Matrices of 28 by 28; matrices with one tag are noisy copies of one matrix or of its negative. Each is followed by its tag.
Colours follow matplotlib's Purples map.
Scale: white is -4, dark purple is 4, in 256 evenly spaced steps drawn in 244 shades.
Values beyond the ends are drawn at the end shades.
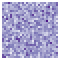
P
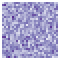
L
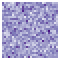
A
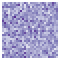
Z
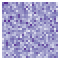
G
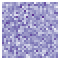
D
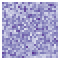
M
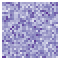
P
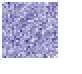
P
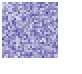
G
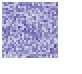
M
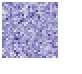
P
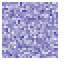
Z
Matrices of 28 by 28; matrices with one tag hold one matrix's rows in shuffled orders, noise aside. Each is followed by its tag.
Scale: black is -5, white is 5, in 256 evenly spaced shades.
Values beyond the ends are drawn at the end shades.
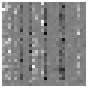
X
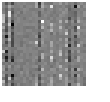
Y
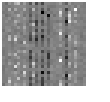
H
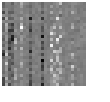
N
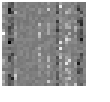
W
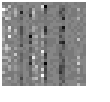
X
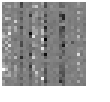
X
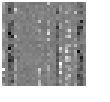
W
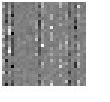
Y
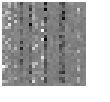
X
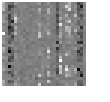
W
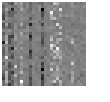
N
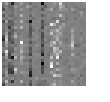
N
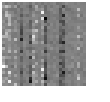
X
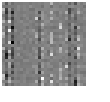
Y
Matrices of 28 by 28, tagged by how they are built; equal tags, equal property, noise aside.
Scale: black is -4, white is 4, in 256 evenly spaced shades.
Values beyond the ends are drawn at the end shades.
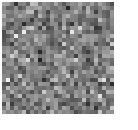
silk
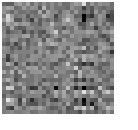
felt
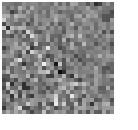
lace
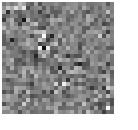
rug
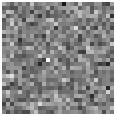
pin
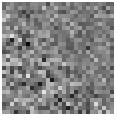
lace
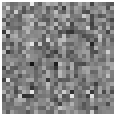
felt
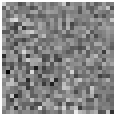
lace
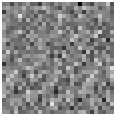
silk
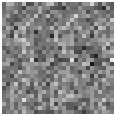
silk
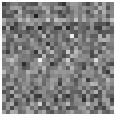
silk
